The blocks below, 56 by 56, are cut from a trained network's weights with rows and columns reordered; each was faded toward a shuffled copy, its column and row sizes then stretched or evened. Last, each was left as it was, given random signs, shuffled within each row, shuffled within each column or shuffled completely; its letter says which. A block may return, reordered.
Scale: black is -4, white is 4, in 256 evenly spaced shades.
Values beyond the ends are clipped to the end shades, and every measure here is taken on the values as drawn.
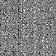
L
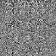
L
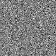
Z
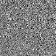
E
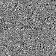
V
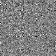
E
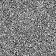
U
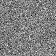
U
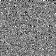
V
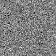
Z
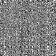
L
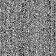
Z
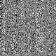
L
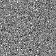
Z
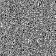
Z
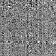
L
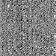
L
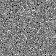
U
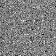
V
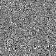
L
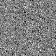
Z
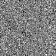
Z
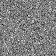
U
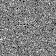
U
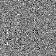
E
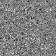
L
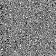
Z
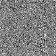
E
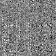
L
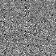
E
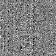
Z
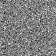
U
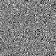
L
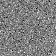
U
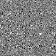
E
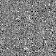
L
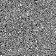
Z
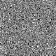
V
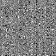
L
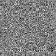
L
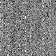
Z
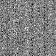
Z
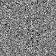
Z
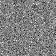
U
